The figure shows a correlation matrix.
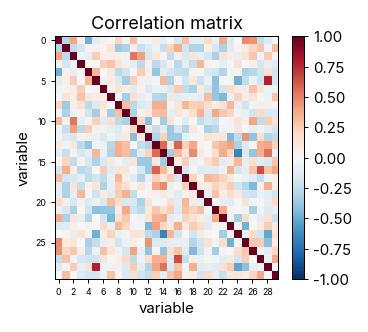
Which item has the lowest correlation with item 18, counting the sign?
26
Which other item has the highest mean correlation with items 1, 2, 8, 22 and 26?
0
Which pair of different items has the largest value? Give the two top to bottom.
5, 28
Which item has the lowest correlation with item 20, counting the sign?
11
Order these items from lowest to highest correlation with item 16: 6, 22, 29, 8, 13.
22, 8, 6, 29, 13
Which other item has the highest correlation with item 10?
2
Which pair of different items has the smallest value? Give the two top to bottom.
14, 24
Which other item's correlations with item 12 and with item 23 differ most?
25
